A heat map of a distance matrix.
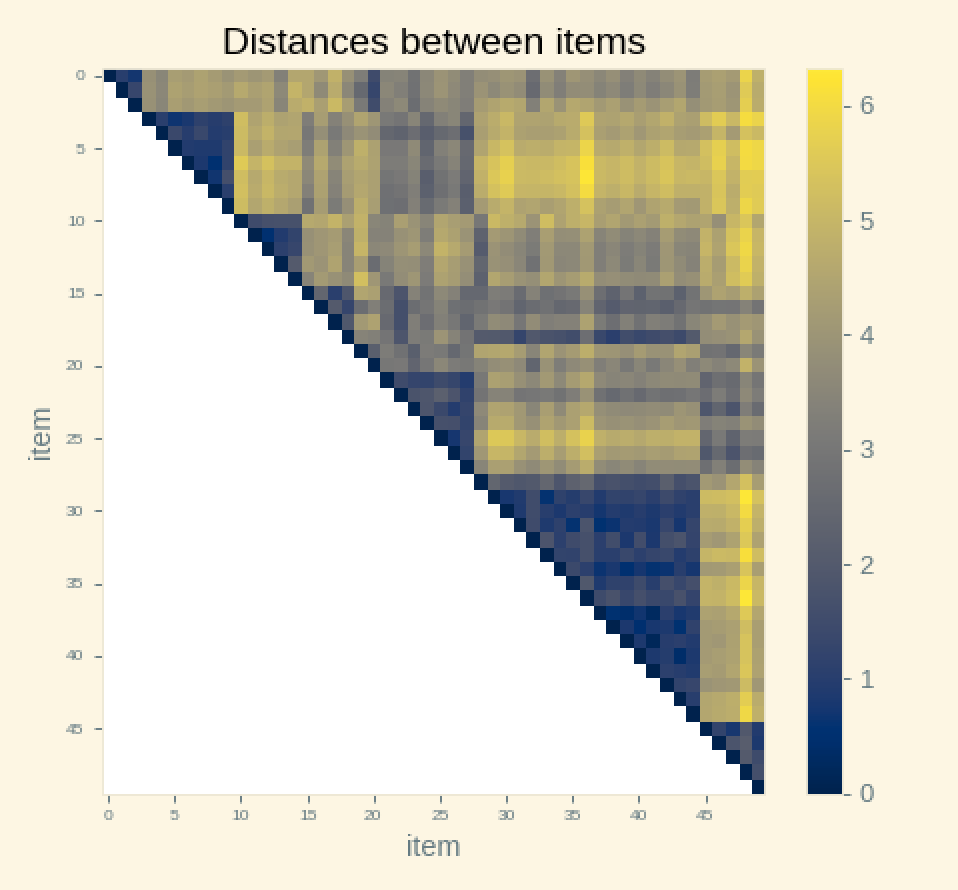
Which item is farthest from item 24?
36
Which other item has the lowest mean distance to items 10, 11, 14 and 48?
12
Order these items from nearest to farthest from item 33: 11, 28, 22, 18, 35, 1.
35, 18, 28, 22, 1, 11
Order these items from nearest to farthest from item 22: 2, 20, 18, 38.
18, 38, 20, 2
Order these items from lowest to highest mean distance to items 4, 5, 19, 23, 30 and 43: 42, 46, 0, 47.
42, 0, 47, 46
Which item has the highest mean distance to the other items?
48
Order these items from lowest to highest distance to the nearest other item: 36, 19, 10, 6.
6, 36, 10, 19
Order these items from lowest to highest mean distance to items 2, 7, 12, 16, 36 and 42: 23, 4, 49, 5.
23, 4, 5, 49
